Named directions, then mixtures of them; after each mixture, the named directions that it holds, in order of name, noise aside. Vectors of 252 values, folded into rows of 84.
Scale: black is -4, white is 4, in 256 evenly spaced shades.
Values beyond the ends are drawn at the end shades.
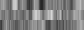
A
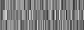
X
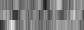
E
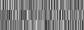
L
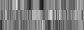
A, X.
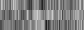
A, L.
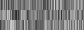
E, L.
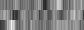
E.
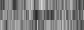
A, X.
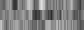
A.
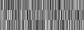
L, X.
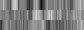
A.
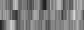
A, E.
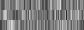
E, X.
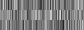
A, L.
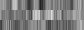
A.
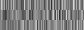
L, X.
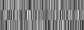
L, X.
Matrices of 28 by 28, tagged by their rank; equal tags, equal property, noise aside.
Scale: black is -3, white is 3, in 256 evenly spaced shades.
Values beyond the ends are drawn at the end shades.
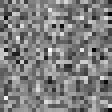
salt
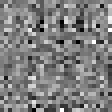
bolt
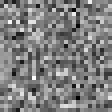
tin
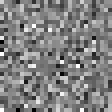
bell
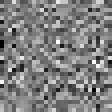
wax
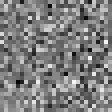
bell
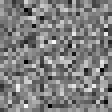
tin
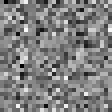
salt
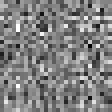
wax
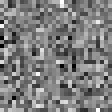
tin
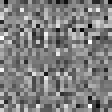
salt
